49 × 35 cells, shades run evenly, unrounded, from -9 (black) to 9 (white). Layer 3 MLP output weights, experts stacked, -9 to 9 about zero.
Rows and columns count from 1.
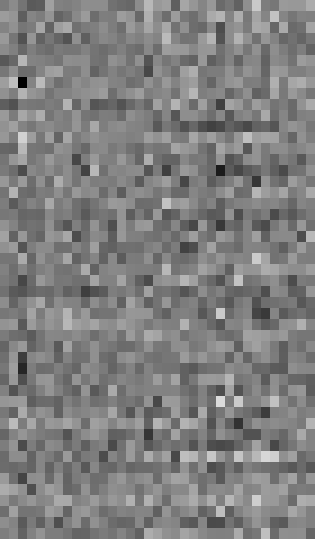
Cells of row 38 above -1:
24
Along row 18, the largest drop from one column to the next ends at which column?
3
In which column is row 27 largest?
17
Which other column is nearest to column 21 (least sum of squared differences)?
22
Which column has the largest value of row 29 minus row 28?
25
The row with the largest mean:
46
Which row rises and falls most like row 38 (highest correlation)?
6
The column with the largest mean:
29
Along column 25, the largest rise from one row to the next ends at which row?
37
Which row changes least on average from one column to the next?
31
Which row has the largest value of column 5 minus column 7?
8
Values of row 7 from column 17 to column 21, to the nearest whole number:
-4 1 0 -1 2
